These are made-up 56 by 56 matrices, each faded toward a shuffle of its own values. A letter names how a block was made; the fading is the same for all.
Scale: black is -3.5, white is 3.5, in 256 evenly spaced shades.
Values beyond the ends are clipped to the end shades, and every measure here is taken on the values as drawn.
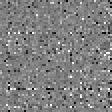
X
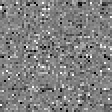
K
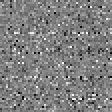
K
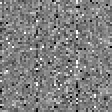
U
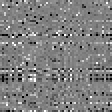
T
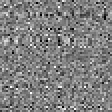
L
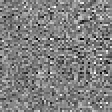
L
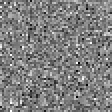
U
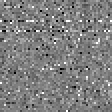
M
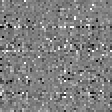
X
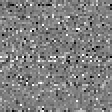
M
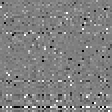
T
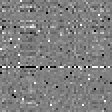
T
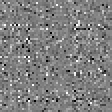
X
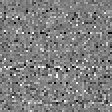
M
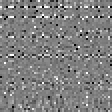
T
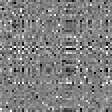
T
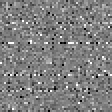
M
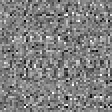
L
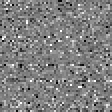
K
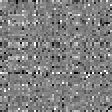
T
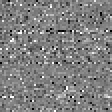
M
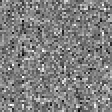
U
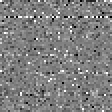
M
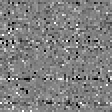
X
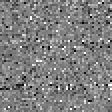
K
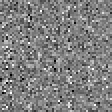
U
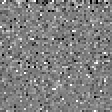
K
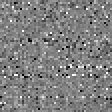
K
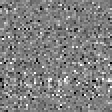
K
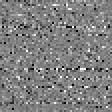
M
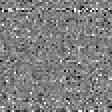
X
